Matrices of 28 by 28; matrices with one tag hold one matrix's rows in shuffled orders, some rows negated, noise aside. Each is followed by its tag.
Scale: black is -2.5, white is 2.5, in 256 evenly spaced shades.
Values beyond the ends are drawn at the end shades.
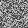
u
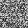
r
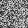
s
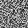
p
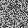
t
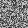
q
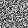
u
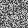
t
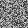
u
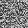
r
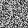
t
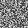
p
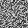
p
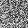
t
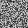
t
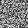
s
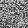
r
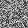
u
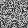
q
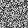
u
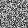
q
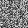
t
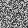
u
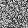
t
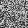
s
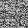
r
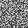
p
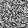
p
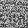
r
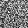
s
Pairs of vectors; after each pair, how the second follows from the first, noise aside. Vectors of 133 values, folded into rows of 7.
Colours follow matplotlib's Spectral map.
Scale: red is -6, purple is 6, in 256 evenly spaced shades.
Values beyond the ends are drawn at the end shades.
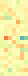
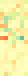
reversed, negated, partly zeroed.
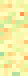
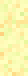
negated, shrunk.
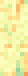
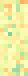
sign-scrambled.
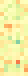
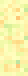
negated, shrunk.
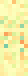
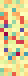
reversed, scaled up.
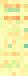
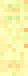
negated, shrunk.
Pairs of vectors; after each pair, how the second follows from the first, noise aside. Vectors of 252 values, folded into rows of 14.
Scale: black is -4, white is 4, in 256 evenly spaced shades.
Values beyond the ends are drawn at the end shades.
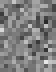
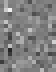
reversed, partly zeroed.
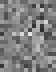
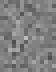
reversed, shrunk.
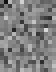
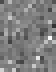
wrapped around, negated, partly zeroed.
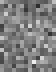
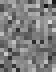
wrapped around, negated.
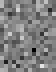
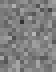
reversed, shrunk.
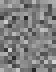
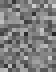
wrapped around.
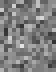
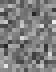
wrapped around.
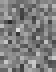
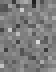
reversed, partly zeroed.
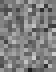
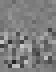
reversed, partly zeroed.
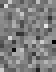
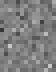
reversed, shrunk.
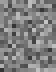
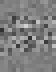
wrapped around, negated, partly zeroed.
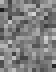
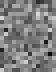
wrapped around.
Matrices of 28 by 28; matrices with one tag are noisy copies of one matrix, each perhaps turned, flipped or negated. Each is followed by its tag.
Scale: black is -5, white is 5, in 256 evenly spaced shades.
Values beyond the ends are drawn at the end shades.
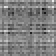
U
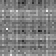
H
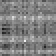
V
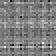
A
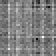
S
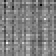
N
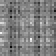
H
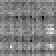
V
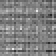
N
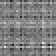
A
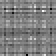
A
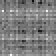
H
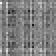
U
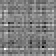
U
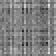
U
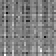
N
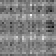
V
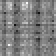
V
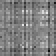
U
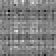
H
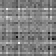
S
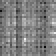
H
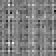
A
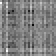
U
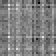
S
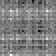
H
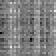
H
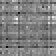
S
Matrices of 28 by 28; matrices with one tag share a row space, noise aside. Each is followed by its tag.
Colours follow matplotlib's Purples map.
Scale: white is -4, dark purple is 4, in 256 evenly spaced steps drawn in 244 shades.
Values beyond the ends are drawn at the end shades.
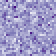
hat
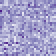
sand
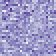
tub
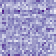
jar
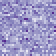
tub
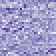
tub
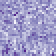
hat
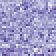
tub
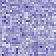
tub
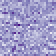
sand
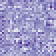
jar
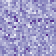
hat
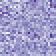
sand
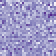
jar
